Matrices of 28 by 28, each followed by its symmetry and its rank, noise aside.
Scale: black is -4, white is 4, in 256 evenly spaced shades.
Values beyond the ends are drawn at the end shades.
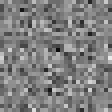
no symmetry, rank five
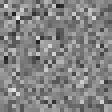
symmetric, rank seven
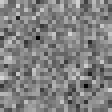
symmetric, rank seven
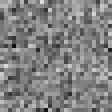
no symmetry, rank six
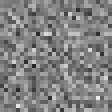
no symmetry, rank seven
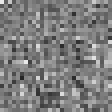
no symmetry, rank seven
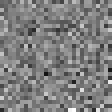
no symmetry, rank seven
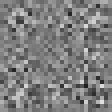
symmetric, rank five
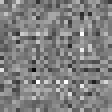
no symmetry, rank five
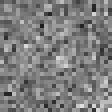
symmetric, rank seven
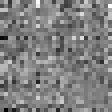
antisymmetric, rank six
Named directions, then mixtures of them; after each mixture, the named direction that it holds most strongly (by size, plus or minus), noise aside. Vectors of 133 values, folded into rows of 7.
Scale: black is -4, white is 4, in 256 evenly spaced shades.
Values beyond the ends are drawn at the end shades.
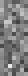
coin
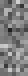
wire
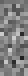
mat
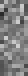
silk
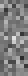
mat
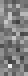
coin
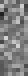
silk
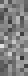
silk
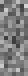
silk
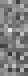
wire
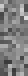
silk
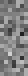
mat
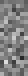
mat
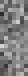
silk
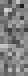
wire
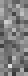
coin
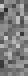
silk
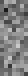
coin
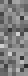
wire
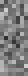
silk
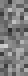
wire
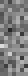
wire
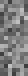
silk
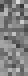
silk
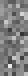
coin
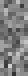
wire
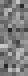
wire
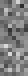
wire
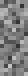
coin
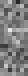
wire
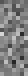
mat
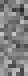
silk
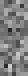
wire
